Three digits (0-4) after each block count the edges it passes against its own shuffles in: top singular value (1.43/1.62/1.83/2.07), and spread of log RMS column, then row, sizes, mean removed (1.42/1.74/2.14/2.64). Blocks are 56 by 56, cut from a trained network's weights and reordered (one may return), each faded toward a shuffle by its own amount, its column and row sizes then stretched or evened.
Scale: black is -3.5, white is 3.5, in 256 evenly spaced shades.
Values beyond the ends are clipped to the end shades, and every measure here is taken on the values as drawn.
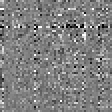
2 4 3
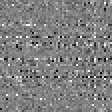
2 0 4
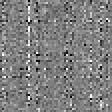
3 4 2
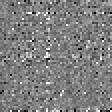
1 1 3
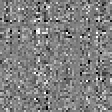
1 4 3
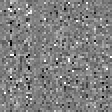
0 3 1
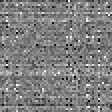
3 3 1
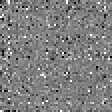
1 2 3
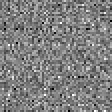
3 0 2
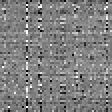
3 4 0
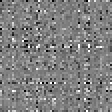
1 4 4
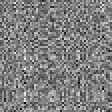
4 2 0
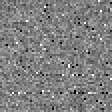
0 0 0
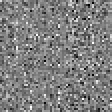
0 3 0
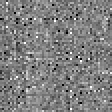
1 0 1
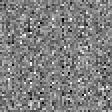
1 3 0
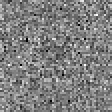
1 0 1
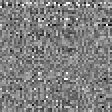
3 0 3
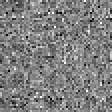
2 0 1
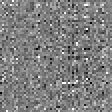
1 4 0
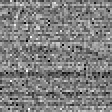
3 0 0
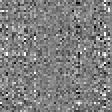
2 4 1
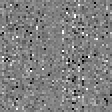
0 3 0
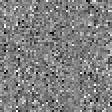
0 3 2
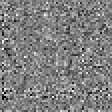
2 2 3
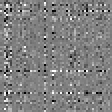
4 4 3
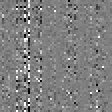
3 4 0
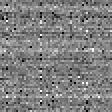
3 2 1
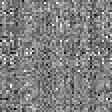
2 1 1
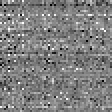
2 2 3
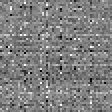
1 3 1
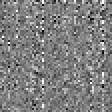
2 4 1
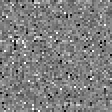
0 0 1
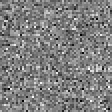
1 0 2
